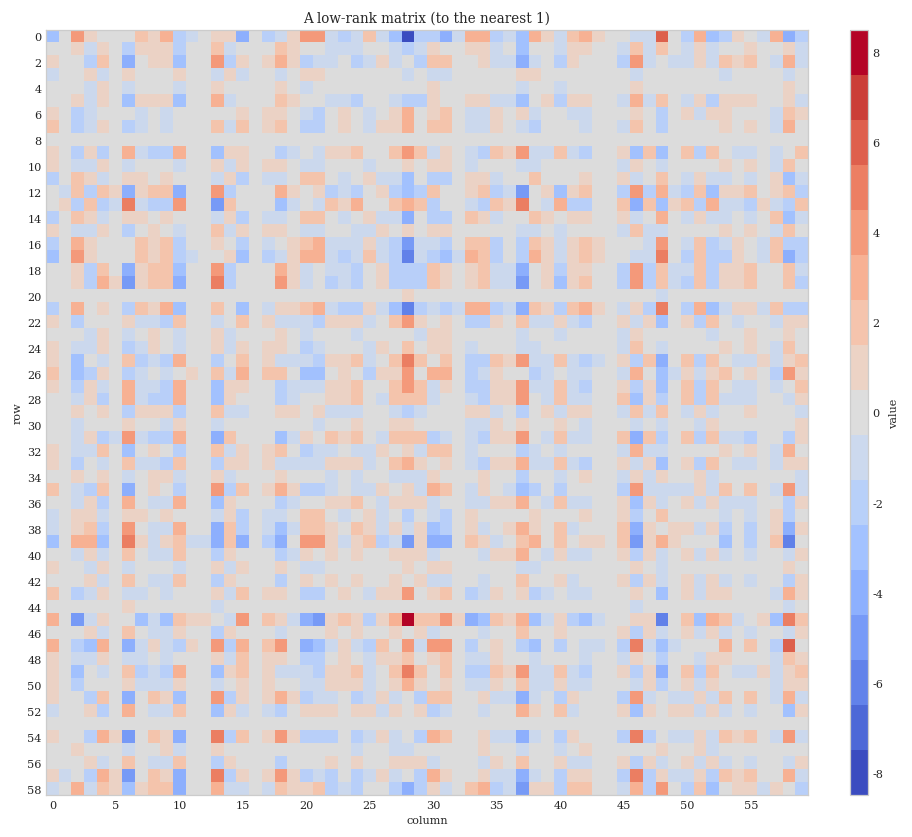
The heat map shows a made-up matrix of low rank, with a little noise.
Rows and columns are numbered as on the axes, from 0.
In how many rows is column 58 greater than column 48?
30
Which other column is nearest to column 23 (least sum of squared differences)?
35
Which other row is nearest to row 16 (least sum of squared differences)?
17
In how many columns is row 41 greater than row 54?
23
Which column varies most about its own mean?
28
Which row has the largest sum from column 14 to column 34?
45
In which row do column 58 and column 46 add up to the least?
39
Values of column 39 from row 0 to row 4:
1 0 0 0 0
